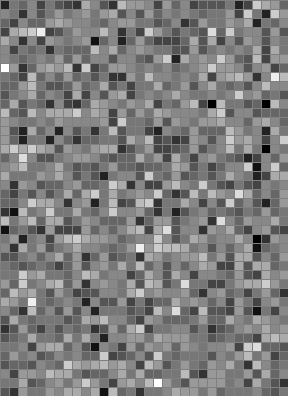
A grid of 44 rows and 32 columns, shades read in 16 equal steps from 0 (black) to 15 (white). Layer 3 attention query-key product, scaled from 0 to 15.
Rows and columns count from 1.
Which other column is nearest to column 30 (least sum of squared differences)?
14
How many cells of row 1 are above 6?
15
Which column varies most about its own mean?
29
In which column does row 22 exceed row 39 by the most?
11
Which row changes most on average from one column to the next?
35
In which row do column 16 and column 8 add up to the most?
28
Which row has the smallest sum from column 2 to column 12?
16
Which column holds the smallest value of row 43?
32
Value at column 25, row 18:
7
